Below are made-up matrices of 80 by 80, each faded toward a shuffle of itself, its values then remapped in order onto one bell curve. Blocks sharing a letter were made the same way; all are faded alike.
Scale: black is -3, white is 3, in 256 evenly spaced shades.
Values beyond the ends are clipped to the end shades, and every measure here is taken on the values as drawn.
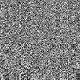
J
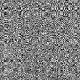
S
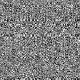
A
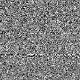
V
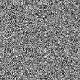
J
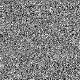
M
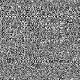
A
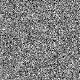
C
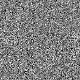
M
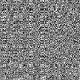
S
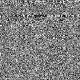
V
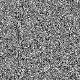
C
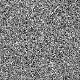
C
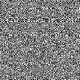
A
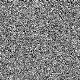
M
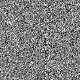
C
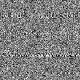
V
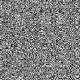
J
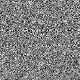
V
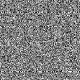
V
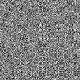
J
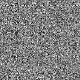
M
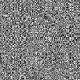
S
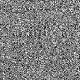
V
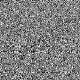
V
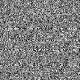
V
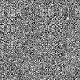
J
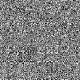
A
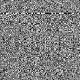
A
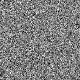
C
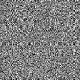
J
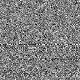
V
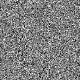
C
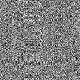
J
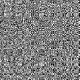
S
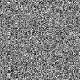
J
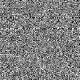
V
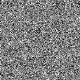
M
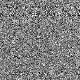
M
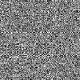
A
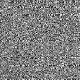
V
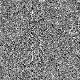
C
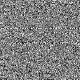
M
